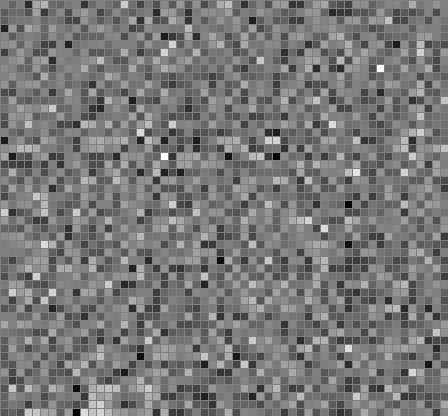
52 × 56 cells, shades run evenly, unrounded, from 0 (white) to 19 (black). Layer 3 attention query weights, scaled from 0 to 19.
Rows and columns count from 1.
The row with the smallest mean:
28
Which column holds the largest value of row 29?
9
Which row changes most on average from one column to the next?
20
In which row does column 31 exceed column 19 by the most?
16
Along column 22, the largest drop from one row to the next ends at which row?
6
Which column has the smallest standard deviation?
8
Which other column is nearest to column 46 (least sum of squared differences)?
50
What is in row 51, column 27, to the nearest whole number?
15
